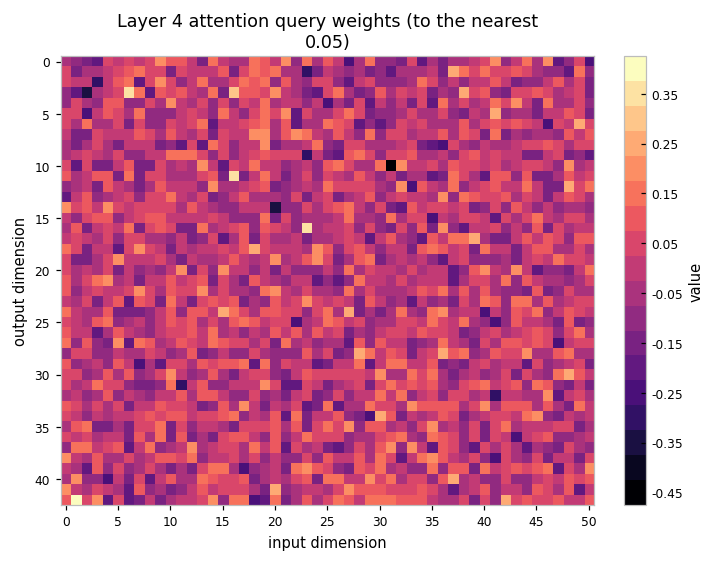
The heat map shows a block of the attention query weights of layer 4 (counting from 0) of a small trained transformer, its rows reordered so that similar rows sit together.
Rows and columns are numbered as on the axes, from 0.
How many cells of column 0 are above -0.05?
30
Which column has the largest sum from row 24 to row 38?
35
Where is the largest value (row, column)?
42, 1
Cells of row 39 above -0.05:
28
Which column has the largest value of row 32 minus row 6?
46
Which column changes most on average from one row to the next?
23
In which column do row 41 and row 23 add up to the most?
20
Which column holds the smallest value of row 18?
5
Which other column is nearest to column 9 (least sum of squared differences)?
25
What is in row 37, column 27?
-0.1
